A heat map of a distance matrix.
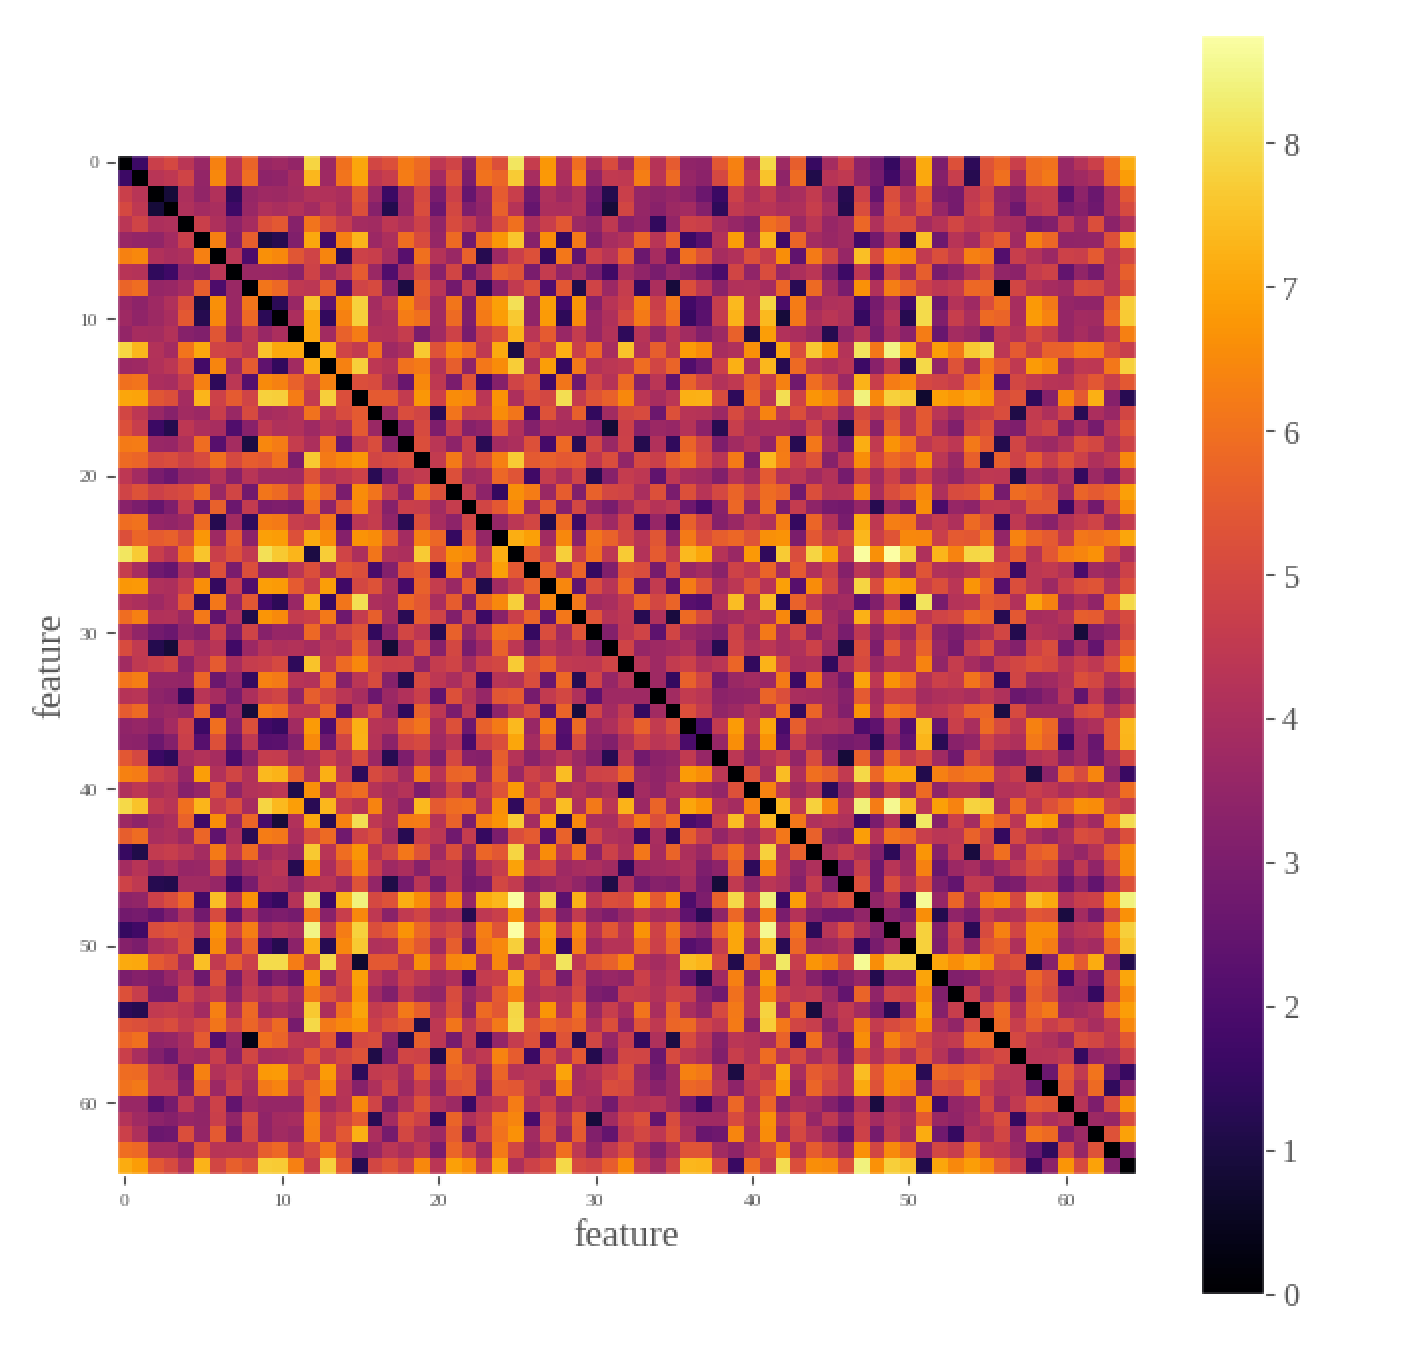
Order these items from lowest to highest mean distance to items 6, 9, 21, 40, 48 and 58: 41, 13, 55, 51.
13, 55, 51, 41
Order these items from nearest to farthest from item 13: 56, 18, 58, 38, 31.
31, 38, 56, 18, 58
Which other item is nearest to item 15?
51
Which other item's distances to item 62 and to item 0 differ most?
53
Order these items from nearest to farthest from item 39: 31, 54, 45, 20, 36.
20, 31, 45, 54, 36
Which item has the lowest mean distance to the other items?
46
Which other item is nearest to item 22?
48
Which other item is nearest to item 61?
30
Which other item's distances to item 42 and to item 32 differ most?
10
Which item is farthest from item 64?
47
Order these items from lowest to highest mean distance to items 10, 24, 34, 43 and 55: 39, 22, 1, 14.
22, 14, 1, 39
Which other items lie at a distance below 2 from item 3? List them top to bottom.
2, 7, 17, 31, 38, 46
